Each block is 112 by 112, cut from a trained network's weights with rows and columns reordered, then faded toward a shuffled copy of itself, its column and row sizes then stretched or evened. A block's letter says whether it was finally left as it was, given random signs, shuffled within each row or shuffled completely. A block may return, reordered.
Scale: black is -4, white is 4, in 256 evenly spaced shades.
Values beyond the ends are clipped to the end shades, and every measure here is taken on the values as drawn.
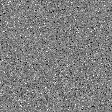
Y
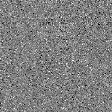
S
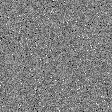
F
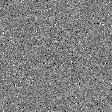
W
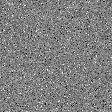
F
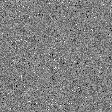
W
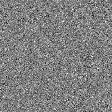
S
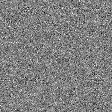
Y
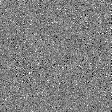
W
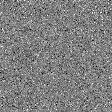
Y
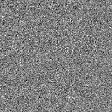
S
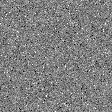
F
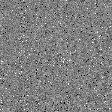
W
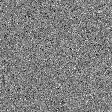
F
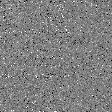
W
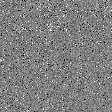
W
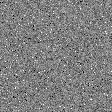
F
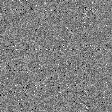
W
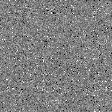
W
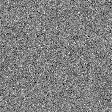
F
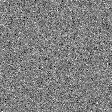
F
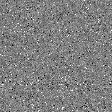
W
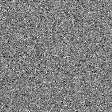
Y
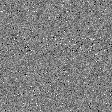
Y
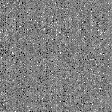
S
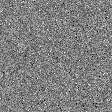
F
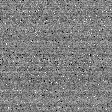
Y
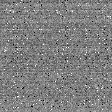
S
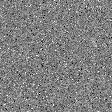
F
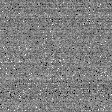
S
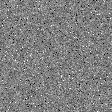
F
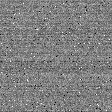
Y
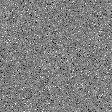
F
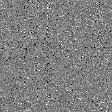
W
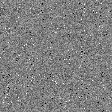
W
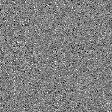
S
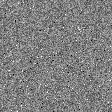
F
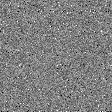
Y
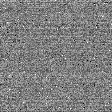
S
